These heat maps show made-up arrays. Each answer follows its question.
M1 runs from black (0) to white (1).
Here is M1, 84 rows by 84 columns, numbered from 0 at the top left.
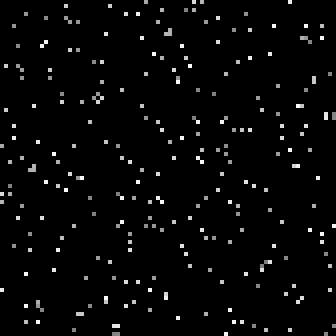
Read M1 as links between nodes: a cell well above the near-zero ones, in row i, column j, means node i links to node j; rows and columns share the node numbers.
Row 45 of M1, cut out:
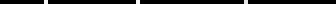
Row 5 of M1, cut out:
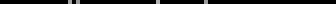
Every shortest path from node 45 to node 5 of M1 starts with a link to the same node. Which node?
node 34
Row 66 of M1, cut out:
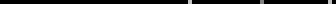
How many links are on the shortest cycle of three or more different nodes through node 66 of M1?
6
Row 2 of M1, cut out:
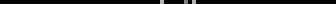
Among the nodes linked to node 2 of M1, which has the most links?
node 40
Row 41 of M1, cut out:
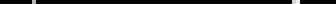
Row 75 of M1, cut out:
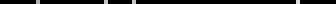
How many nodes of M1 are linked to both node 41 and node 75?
1
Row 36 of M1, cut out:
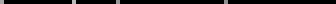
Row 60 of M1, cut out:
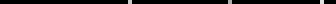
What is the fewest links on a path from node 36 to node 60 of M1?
4
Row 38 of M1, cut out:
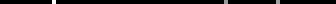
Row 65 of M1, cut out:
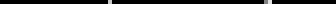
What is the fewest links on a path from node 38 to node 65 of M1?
3
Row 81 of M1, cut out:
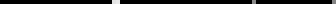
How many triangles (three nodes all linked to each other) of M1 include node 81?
2
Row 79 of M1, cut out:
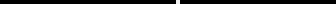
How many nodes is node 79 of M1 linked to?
1
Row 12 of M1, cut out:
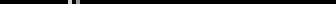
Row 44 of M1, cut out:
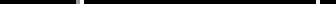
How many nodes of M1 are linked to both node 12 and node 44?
1
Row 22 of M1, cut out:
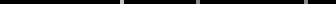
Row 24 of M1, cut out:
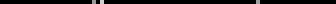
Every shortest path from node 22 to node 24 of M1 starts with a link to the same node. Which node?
node 49
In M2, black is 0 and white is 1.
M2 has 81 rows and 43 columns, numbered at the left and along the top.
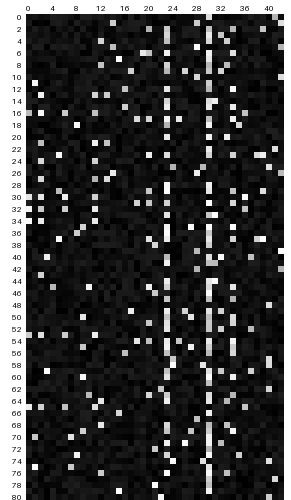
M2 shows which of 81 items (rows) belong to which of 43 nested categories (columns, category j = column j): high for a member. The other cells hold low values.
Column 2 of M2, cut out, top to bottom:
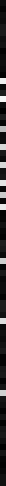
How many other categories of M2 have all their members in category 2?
5
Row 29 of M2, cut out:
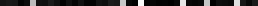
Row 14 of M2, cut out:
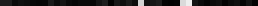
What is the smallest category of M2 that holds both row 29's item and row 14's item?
23
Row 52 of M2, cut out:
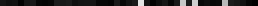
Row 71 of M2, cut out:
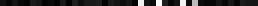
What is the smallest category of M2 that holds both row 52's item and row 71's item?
32
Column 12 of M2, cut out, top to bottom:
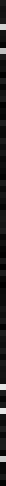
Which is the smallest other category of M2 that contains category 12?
33
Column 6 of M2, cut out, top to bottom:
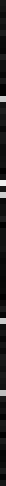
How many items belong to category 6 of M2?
5
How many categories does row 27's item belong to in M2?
3
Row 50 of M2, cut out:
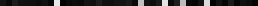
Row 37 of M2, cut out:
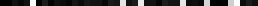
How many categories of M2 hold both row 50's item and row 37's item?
3
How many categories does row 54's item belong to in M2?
6
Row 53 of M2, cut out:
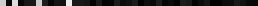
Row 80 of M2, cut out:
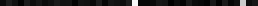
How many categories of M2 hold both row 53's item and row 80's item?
0
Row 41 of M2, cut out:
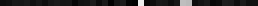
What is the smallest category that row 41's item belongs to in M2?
31
